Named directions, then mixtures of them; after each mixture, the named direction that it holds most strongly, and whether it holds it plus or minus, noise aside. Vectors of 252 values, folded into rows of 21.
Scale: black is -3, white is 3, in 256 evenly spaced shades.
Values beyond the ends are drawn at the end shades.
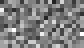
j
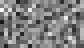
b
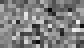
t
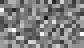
j, plus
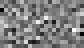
j, minus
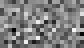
j, minus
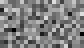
j, minus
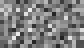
b, plus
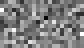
j, plus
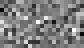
b, minus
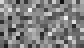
b, plus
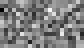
b, minus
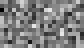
b, minus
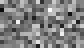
t, minus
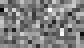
j, minus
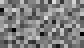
j, minus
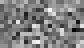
t, minus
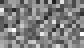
j, plus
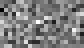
b, minus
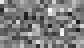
t, minus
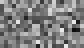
t, minus
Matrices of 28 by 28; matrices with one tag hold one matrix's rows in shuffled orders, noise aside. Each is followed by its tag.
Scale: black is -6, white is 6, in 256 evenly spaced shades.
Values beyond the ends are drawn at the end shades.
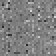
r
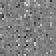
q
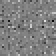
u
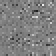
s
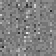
q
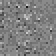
q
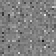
u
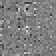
q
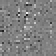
q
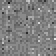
r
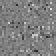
s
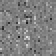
q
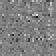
s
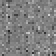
r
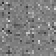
r
